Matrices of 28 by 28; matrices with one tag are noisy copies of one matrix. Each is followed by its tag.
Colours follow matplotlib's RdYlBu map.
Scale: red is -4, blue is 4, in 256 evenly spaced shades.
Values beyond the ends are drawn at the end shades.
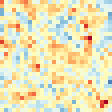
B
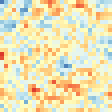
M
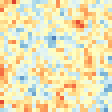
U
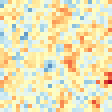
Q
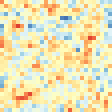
B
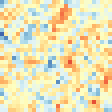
Q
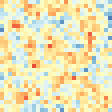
B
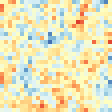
U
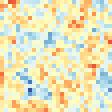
U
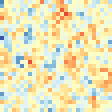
Q
